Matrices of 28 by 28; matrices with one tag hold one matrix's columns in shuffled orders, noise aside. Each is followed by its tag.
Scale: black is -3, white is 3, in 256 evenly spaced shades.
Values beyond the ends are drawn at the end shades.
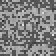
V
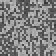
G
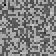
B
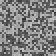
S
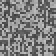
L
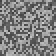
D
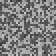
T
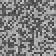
B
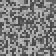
T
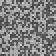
T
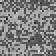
V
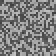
D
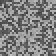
B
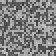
D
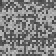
V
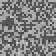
D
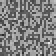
G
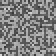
B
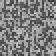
G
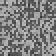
G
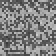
V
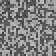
G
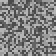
B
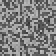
T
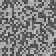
T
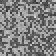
S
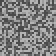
B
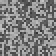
G
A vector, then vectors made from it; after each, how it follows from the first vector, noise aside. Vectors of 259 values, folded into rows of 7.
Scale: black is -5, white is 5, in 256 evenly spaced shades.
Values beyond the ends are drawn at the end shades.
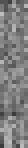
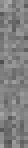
negated, shrunk.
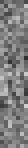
wrapped around.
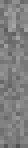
wrapped around, shrunk.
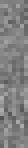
wrapped around, shrunk.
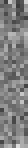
reversed, negated.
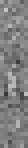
wrapped around, partly zeroed.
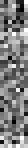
reversed, negated, scaled up.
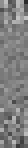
reversed, partly zeroed.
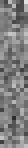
reversed, negated.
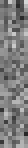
reversed, negated.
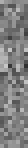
wrapped around.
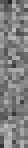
copied.
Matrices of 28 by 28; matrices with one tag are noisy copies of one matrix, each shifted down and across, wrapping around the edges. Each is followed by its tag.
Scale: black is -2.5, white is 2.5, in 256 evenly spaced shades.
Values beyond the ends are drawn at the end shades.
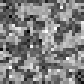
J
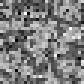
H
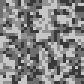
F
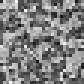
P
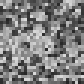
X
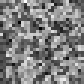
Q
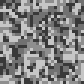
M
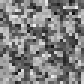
Q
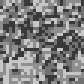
X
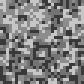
X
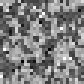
M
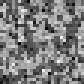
M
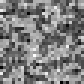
J
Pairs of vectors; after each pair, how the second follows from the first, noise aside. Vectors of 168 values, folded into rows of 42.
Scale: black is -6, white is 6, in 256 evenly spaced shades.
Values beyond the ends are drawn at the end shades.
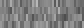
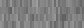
shrunk.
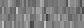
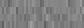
negated, shrunk.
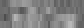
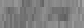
wrapped around, negated, shrunk.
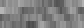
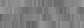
shrunk.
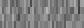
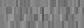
wrapped around, shrunk.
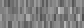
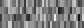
negated, scaled up.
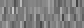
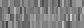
reversed.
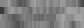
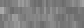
negated, shrunk.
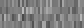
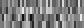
scaled up.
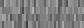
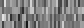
scaled up.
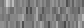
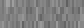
shrunk.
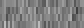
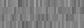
wrapped around, shrunk.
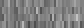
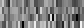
negated, scaled up.
